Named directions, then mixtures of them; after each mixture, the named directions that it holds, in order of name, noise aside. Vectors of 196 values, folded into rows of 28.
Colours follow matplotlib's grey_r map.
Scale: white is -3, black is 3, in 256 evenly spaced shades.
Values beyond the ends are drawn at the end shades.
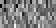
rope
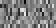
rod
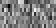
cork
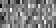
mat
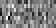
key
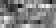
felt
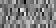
rod.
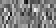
cork, key.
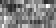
cork, felt.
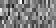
key, mat, rope.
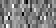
cork, key, rope.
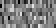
key, mat, rope.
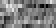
felt.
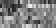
felt, mat.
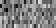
felt, rod, rope.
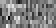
felt, key.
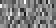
rod.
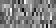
cork, mat, rod.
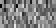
rope.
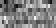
felt, rope.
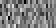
key, rod, rope.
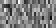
cork, rod, rope.
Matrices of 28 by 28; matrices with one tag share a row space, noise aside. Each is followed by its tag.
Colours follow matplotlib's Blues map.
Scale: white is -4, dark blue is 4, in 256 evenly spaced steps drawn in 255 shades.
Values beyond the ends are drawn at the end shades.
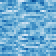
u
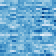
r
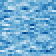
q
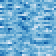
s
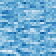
u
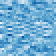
s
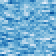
q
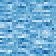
s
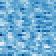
s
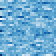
s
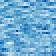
q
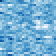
s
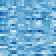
r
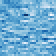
q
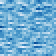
s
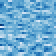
s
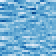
u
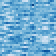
q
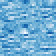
q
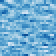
q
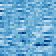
s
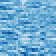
u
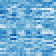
r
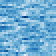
u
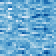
s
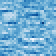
u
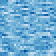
q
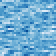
q
